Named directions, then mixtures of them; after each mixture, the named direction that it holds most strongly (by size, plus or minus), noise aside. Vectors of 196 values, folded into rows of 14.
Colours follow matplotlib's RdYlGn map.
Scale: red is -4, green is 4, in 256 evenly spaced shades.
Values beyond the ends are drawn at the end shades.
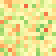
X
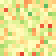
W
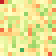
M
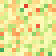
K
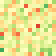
K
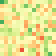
M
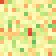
M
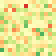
X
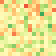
K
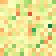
W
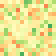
W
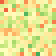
M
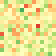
K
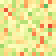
W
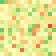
M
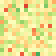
W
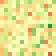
W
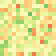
W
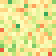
X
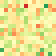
K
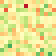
K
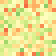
W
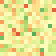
K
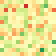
K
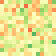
K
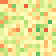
X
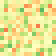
K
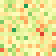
X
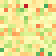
K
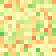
X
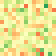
K
